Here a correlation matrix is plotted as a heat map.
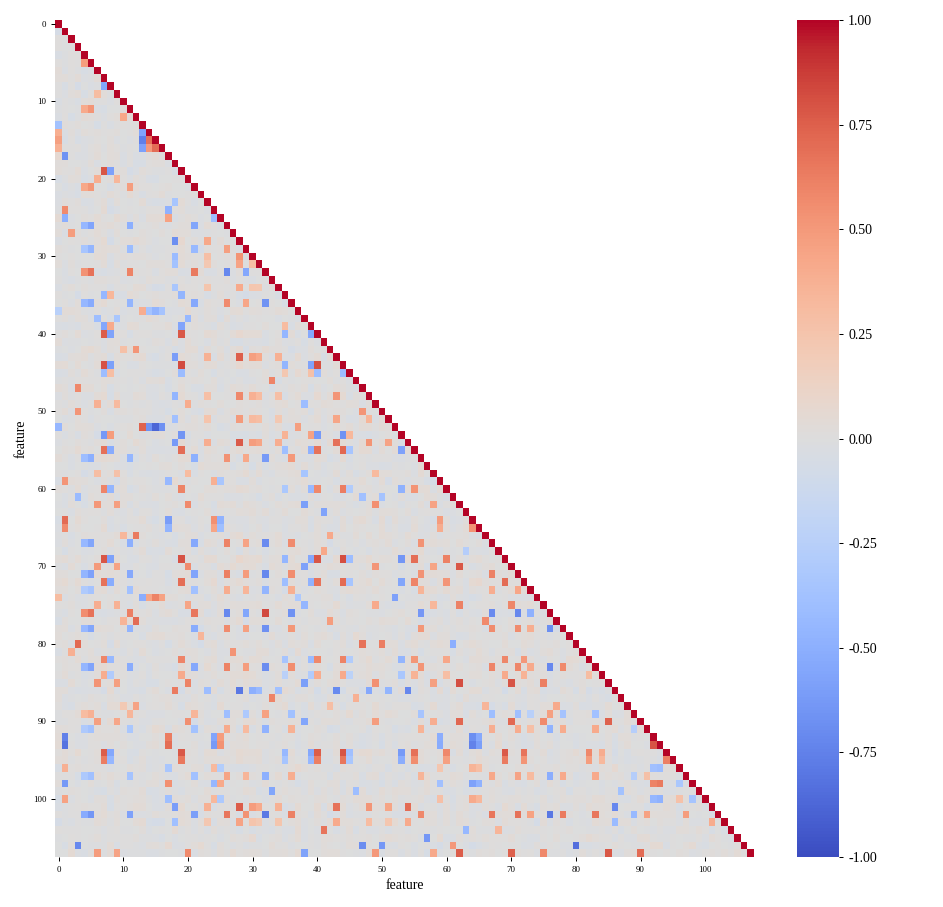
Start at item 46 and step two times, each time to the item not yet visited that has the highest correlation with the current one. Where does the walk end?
87
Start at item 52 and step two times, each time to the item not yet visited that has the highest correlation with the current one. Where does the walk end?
37
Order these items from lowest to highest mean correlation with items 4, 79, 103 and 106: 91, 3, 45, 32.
3, 91, 45, 32
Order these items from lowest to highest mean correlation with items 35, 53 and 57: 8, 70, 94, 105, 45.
94, 105, 70, 45, 8
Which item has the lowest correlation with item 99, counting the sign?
33
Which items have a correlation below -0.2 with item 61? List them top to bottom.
3, 47, 50, 80
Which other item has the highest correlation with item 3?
80
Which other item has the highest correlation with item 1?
64
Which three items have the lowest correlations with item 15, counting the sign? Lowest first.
52, 13, 37
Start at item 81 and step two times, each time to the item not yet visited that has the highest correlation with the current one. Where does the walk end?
2
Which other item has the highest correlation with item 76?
32
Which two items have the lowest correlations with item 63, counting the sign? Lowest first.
41, 104
